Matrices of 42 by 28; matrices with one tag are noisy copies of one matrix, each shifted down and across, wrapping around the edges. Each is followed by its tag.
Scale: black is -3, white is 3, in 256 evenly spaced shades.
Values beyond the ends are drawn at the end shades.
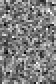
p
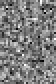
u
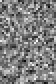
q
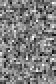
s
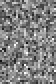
s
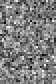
s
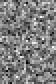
s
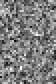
q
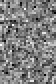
q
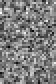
s
